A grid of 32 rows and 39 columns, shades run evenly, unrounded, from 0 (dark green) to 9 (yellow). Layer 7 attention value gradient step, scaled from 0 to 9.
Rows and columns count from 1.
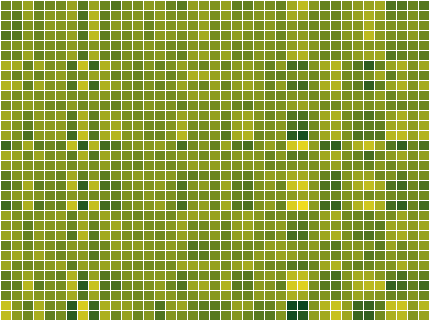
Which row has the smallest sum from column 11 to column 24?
32
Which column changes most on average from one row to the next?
28
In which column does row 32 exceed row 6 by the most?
8
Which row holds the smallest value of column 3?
14
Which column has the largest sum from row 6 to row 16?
31
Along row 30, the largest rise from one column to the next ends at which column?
9
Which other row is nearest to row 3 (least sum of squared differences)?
4
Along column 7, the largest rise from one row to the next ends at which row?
15
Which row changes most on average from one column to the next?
21
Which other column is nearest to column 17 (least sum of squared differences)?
23
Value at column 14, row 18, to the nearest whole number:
5
